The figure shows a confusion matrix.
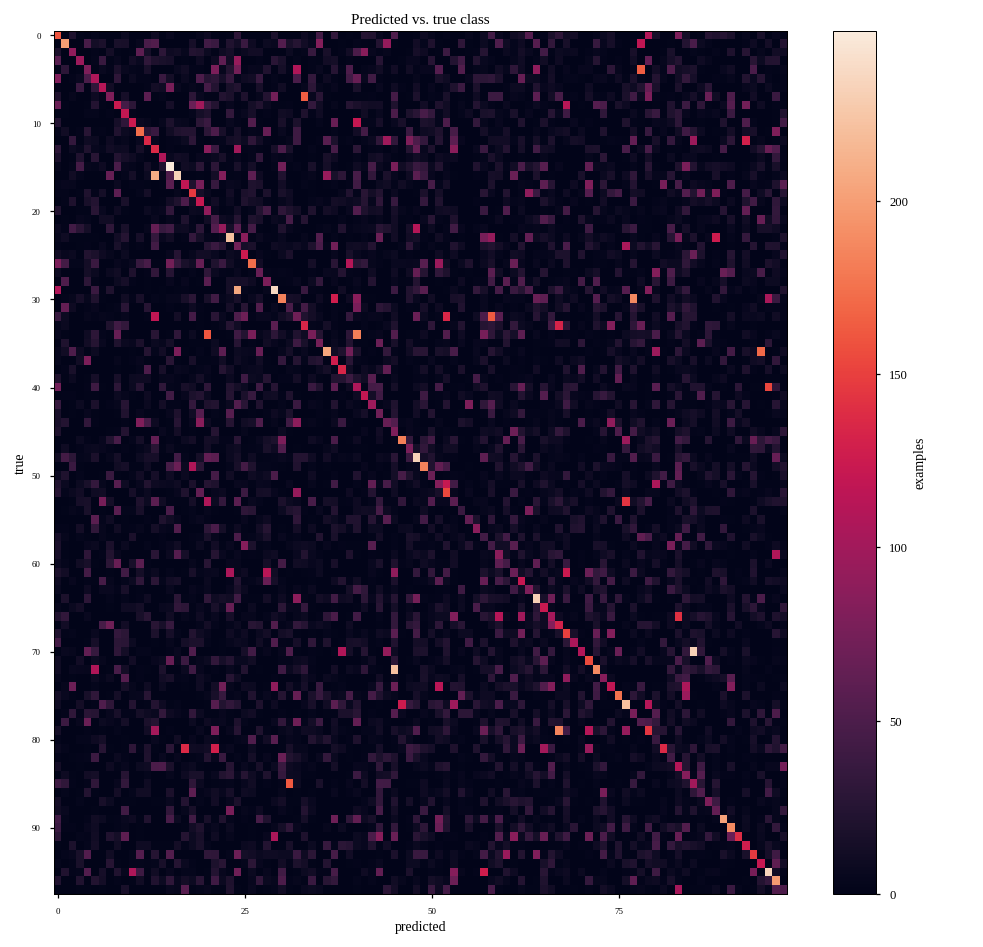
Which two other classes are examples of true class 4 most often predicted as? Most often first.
78, 32
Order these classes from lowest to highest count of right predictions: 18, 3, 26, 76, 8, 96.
3, 8, 18, 26, 96, 76
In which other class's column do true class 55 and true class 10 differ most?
40
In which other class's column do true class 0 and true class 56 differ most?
79
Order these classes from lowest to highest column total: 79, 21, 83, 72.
72, 79, 21, 83
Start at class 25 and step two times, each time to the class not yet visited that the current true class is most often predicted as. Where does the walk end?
31
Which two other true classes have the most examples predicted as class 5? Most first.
72, 55
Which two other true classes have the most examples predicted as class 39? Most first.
26, 36
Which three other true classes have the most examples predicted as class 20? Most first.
34, 53, 13
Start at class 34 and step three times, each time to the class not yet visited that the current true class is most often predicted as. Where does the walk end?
57
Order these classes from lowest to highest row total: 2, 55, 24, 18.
55, 2, 24, 18
